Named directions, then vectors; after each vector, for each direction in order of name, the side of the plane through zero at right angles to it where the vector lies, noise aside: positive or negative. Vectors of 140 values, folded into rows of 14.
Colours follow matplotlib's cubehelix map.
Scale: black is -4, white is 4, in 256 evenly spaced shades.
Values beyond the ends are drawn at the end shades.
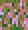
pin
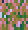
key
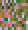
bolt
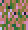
positive, positive, positive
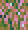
negative, negative, positive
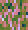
positive, positive, negative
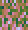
positive, negative, negative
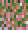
positive, negative, positive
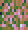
negative, negative, negative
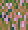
negative, negative, positive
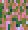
positive, negative, negative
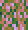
negative, negative, negative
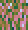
negative, negative, positive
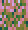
negative, positive, negative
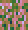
negative, negative, positive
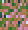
positive, negative, positive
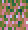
positive, negative, positive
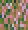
negative, negative, positive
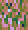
positive, positive, negative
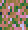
negative, negative, negative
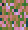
negative, negative, negative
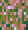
negative, negative, negative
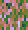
positive, positive, negative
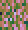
negative, negative, negative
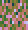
positive, negative, positive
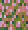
negative, positive, negative
